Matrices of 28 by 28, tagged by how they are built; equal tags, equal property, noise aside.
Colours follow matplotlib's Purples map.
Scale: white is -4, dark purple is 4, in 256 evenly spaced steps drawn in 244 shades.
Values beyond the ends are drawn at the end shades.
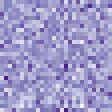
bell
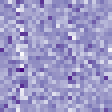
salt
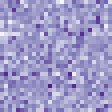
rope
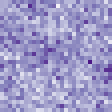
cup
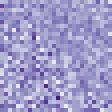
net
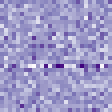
rope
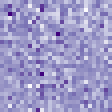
salt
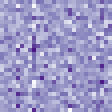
salt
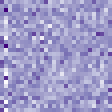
salt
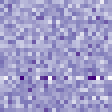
rope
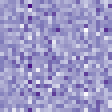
salt
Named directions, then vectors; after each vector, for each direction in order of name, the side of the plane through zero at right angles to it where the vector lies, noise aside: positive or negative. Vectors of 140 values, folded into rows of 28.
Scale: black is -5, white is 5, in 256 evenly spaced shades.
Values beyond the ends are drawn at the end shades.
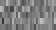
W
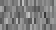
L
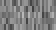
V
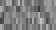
positive, positive, positive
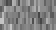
negative, negative, negative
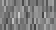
negative, positive, positive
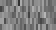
negative, negative, negative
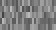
positive, positive, negative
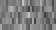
positive, positive, negative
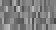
negative, negative, negative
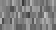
negative, negative, positive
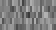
negative, negative, positive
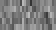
positive, positive, negative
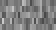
positive, positive, negative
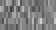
positive, positive, positive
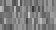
positive, positive, positive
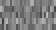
positive, negative, positive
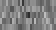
negative, negative, positive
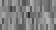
negative, negative, positive
